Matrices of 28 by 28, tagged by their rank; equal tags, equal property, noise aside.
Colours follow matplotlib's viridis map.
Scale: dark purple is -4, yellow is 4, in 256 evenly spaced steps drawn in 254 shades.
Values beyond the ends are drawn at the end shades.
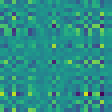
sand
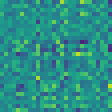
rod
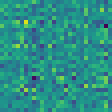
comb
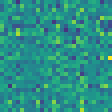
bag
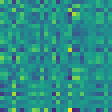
sand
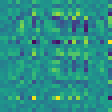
sand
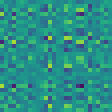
sand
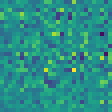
bag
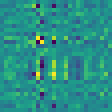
sand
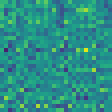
comb
